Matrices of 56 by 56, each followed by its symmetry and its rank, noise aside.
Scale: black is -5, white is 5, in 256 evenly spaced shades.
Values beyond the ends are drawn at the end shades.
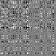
no symmetry, rank three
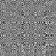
no symmetry, rank three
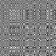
symmetric, rank two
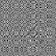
symmetric, rank three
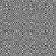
no symmetry, rank three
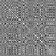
symmetric, rank four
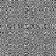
no symmetry, rank four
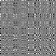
no symmetry, rank two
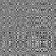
antisymmetric, rank two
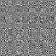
antisymmetric, rank four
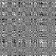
symmetric, rank two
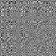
antisymmetric, rank four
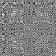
symmetric, rank four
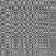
antisymmetric, rank two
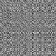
antisymmetric, rank four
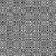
symmetric, rank three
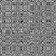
symmetric, rank three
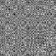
symmetric, rank four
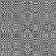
no symmetry, rank two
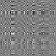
antisymmetric, rank two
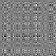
antisymmetric, rank two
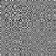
symmetric, rank three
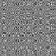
no symmetry, rank four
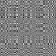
antisymmetric, rank two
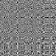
no symmetry, rank four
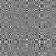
antisymmetric, rank two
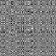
no symmetry, rank four
